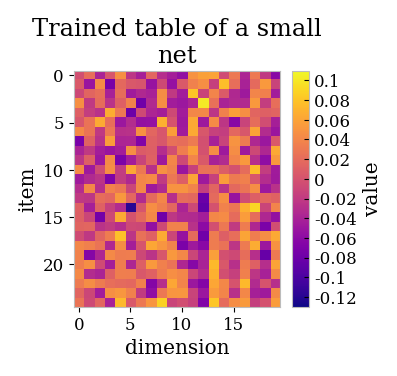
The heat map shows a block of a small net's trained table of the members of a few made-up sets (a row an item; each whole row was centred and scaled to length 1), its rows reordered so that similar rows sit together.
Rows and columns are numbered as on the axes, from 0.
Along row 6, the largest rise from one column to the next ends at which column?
11
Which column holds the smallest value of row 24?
12
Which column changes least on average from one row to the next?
0
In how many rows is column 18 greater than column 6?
9
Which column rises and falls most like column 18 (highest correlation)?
2
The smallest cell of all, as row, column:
14, 5
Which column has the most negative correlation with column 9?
18
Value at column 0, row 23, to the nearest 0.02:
0.02
